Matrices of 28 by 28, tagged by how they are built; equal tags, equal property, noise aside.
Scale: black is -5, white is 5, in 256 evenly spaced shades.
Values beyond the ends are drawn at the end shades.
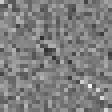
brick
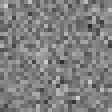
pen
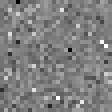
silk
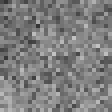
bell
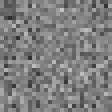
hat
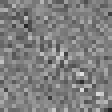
brick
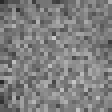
bell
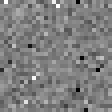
silk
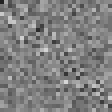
brick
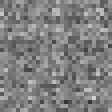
hat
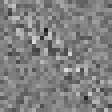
brick
